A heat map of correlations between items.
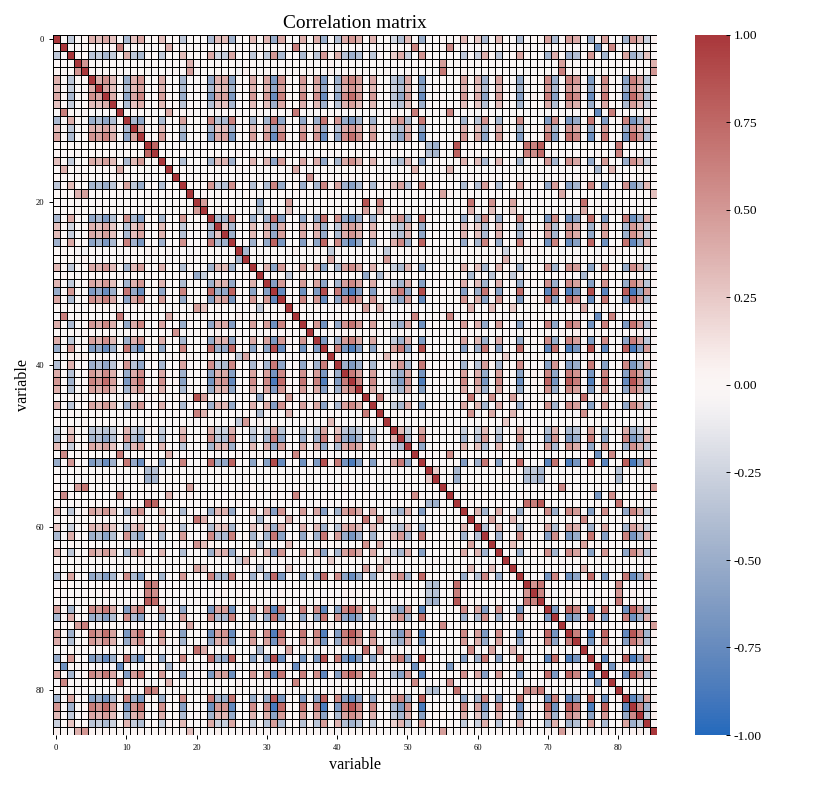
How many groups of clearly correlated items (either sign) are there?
7
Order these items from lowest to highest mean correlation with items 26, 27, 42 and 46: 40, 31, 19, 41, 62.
31, 40, 19, 62, 41
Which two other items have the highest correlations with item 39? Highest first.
27, 47
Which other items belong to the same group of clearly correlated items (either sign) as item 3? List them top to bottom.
4, 19, 55, 72, 85
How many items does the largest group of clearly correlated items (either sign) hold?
46
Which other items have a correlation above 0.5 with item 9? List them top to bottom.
1, 34, 51, 56, 79
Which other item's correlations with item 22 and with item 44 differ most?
20
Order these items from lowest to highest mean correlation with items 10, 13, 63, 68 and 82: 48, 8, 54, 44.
54, 48, 44, 8
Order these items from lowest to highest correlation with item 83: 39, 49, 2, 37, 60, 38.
38, 49, 2, 39, 60, 37
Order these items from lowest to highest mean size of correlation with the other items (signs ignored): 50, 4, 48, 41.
4, 48, 50, 41
